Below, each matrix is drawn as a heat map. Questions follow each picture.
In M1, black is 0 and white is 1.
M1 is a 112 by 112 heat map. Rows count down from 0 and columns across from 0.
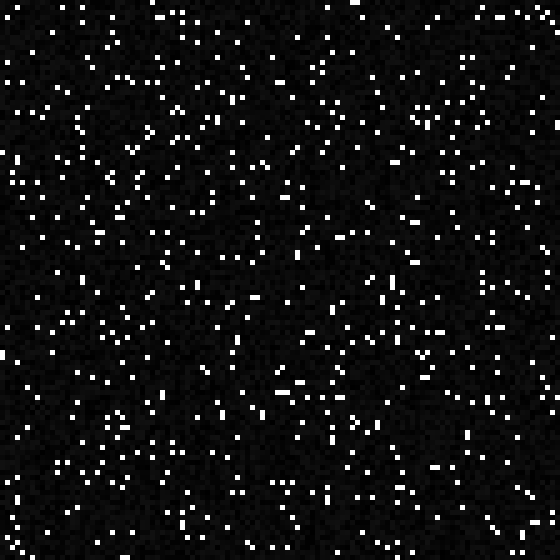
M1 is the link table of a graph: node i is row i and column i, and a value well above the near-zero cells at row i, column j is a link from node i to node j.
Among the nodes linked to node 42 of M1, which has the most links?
node 90
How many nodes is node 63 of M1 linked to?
2
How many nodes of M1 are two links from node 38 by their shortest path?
6
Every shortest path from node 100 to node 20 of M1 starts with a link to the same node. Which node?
node 79
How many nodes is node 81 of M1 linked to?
1
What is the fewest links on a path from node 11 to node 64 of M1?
3
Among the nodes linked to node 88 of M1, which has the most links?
node 16
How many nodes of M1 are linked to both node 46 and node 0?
2
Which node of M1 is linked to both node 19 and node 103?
node 58
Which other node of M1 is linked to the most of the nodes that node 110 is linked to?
node 36
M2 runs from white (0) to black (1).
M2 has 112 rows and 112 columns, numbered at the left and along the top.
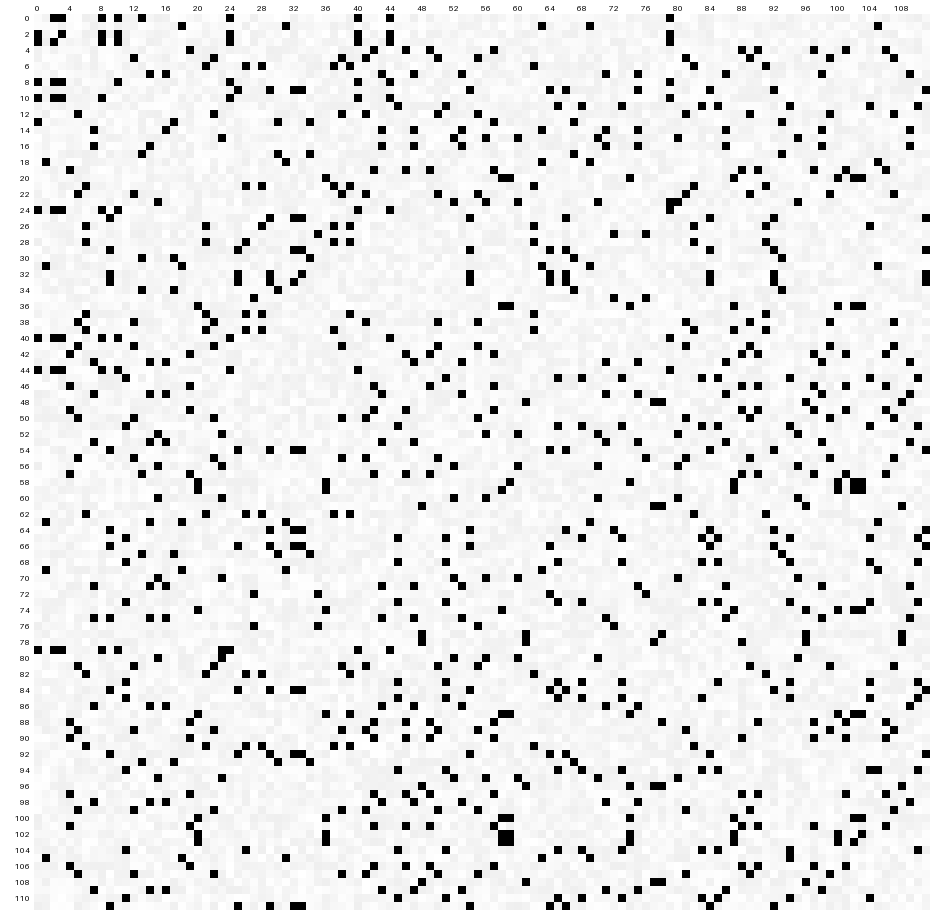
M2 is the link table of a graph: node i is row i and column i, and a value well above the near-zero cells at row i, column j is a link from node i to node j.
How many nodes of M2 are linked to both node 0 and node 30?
1
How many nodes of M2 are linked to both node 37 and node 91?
6
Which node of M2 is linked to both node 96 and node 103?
node 74
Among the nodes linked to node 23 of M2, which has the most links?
node 79
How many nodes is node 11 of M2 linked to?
10
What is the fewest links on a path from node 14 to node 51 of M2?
4
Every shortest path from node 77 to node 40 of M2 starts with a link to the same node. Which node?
node 78
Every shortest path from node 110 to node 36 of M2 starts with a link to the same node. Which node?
node 104
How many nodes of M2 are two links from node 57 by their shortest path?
7
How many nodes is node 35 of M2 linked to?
3
